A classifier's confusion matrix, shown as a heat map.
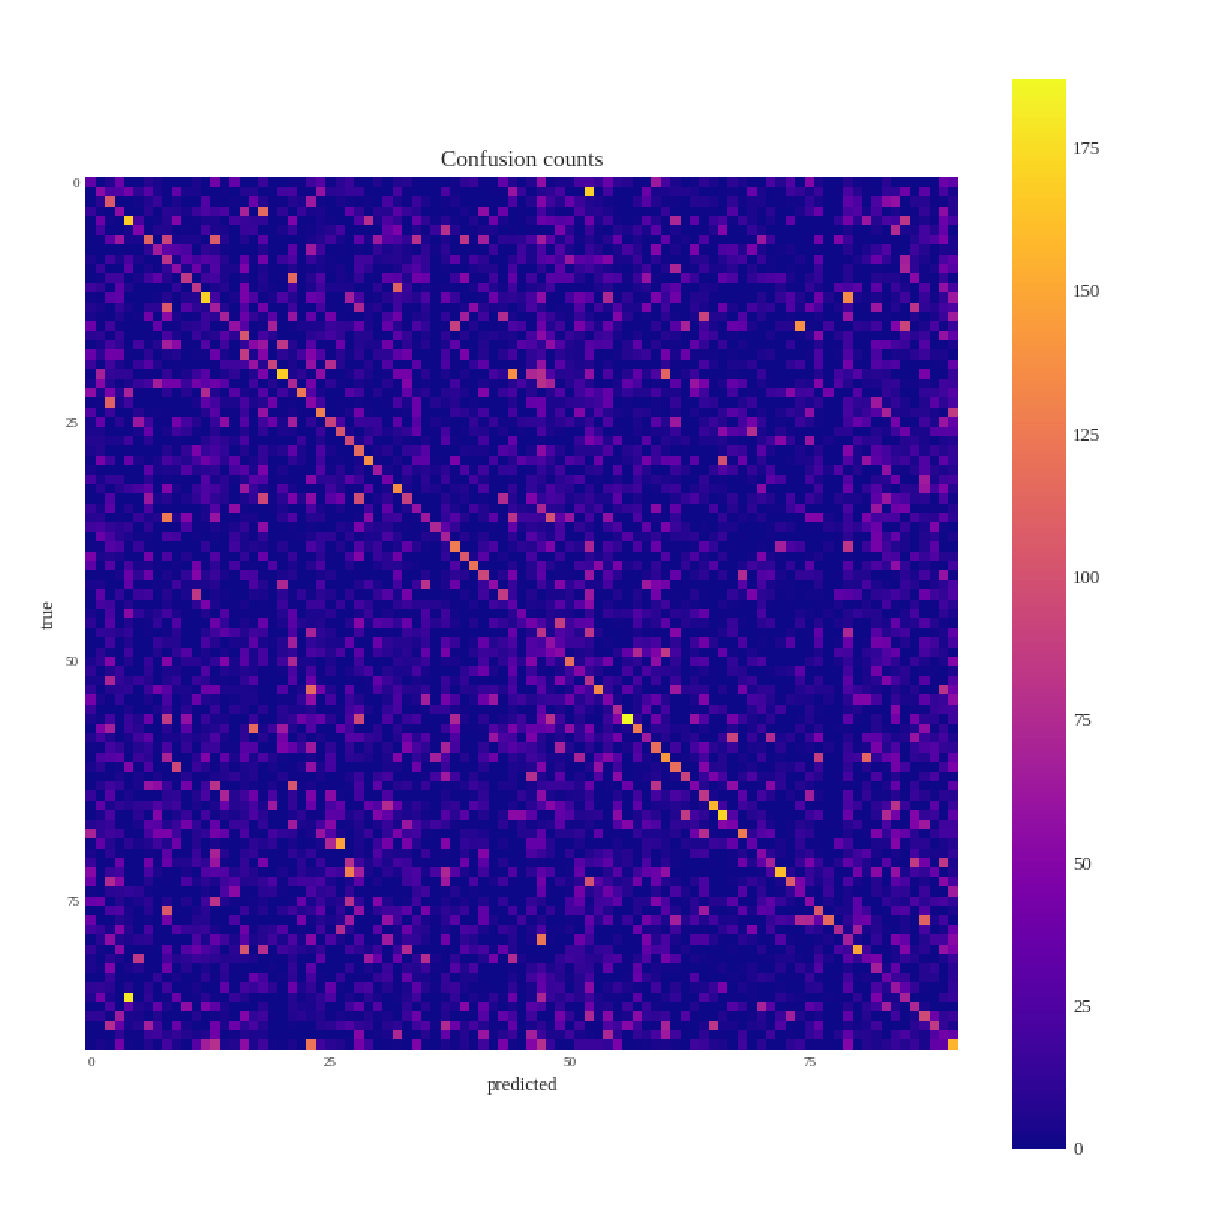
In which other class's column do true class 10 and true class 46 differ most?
21
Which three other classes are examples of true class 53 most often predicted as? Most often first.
23, 89, 61
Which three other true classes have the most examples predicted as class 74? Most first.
15, 77, 73
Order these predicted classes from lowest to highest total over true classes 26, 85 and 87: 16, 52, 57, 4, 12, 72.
12, 72, 16, 57, 52, 4
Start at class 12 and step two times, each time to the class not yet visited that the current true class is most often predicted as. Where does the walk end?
47
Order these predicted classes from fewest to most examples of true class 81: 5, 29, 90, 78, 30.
78, 90, 30, 29, 5
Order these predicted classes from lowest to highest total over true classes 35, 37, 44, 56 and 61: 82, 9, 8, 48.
82, 9, 48, 8
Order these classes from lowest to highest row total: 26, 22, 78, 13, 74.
74, 26, 78, 13, 22
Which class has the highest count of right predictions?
56
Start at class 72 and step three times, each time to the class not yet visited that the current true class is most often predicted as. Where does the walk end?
13
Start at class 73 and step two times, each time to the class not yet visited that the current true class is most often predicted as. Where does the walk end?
2
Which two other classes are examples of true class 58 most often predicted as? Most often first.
67, 71
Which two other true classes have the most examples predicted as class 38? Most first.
15, 56
